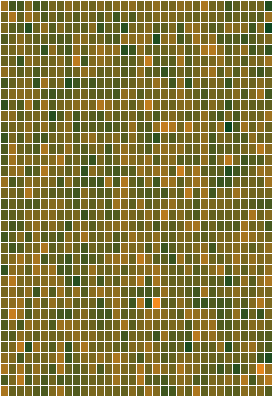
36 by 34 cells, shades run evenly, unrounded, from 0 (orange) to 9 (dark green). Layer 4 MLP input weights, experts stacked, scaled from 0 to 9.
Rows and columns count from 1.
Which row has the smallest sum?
34
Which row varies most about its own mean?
28
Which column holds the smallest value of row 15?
29
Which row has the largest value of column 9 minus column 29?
15
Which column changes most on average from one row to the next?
20
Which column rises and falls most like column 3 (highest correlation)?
18
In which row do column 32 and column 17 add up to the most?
5
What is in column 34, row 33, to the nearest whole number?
8
